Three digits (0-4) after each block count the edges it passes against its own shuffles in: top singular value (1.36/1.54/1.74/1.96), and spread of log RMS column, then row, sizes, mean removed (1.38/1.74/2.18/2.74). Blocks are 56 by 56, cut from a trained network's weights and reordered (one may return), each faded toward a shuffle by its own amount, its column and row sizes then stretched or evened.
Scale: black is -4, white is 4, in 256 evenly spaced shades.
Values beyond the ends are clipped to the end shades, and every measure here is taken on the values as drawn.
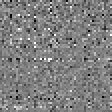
0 3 3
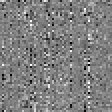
1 4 1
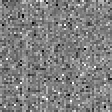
0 0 1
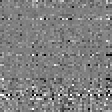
2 2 4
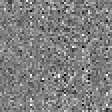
0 3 1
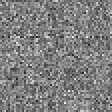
2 0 1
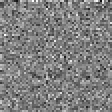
2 1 1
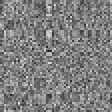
4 1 0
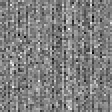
4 2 0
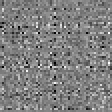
4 3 4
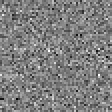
0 0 1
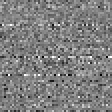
1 0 4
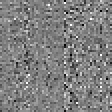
1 4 1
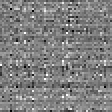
4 3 2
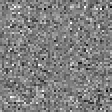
0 2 2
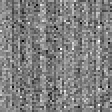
4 1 1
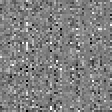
0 4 2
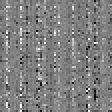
3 4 1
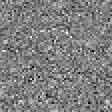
0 0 2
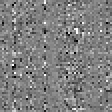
0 4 2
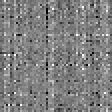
4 2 3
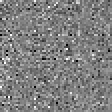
0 2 2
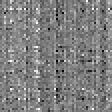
4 2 3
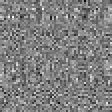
4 2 2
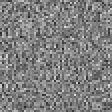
3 0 0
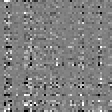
3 4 4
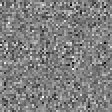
0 1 2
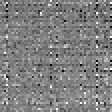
3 3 2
